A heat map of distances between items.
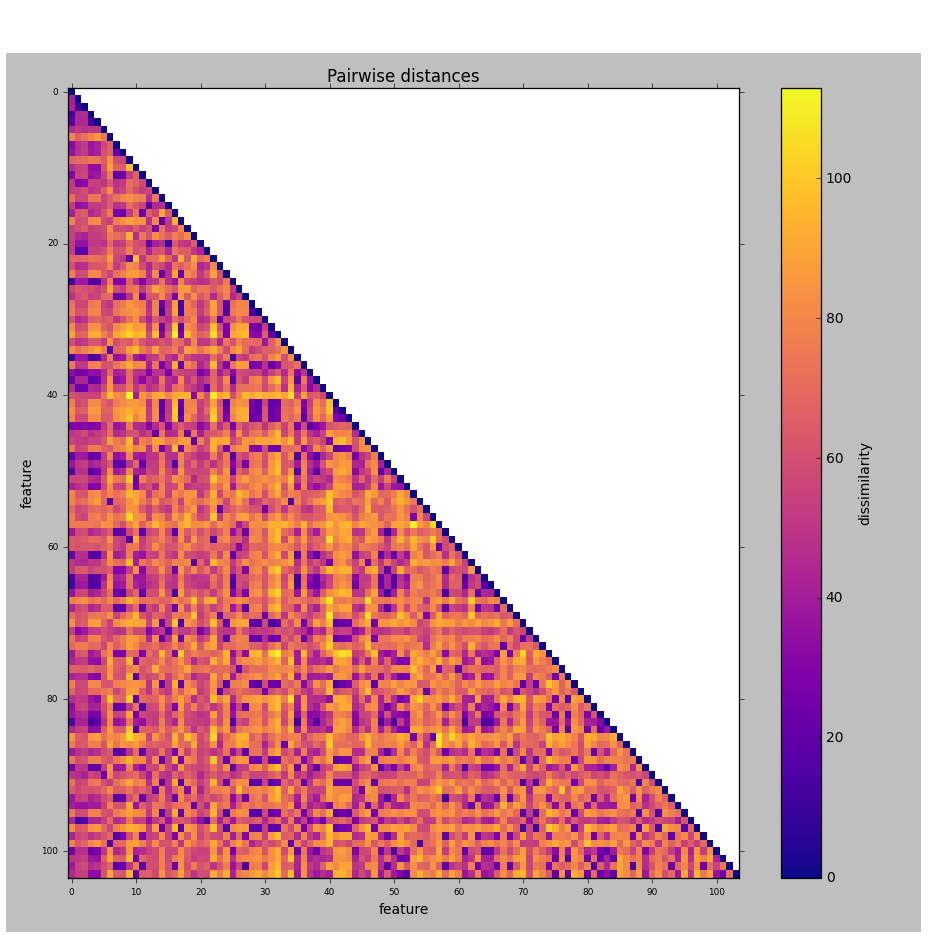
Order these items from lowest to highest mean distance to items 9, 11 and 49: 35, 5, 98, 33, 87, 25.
87, 98, 25, 35, 5, 33
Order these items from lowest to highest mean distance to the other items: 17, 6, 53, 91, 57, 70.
91, 17, 70, 6, 53, 57
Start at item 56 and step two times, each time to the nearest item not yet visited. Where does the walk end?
53
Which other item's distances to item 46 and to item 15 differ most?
20
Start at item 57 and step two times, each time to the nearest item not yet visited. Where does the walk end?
76
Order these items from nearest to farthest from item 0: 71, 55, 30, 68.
68, 71, 30, 55
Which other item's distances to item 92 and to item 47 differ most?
32
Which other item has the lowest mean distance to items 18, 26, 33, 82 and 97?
37
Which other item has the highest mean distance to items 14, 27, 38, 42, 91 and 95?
40
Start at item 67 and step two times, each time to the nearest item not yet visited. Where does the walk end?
55
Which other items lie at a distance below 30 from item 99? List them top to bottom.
6, 34, 54
